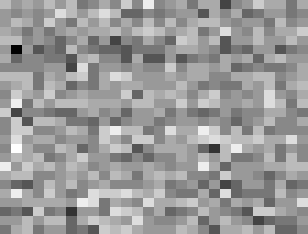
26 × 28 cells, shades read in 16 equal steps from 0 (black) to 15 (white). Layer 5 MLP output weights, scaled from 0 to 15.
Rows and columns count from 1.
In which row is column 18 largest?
23
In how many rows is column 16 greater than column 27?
14
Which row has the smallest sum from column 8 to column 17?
6
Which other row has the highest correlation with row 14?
12
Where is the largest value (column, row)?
2, 17
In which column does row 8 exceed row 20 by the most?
8
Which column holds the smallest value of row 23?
25
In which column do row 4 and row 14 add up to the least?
3
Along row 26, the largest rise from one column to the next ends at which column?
10
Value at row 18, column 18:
9
